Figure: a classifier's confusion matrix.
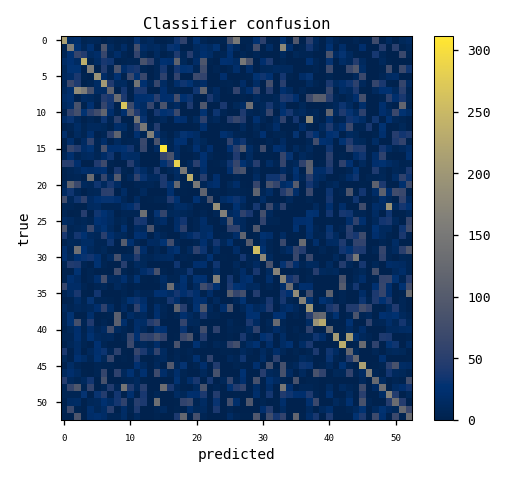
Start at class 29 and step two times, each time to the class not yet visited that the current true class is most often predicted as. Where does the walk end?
40
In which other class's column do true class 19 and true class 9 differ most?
28
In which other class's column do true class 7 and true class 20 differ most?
3
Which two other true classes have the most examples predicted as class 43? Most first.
41, 21
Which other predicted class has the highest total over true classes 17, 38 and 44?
37
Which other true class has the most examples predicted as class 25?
35
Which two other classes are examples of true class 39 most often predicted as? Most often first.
38, 32
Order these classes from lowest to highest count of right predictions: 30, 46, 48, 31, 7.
31, 7, 48, 46, 30
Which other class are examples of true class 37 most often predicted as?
17
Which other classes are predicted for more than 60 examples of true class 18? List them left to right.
26, 27, 37
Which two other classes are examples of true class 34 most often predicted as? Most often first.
16, 42
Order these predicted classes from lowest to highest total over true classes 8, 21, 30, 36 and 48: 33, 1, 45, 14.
14, 1, 45, 33
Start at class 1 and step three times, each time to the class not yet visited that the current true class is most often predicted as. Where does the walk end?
49
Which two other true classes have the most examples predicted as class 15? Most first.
48, 9
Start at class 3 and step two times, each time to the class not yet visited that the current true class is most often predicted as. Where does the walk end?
45
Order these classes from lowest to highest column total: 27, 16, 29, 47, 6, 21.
16, 47, 27, 29, 21, 6
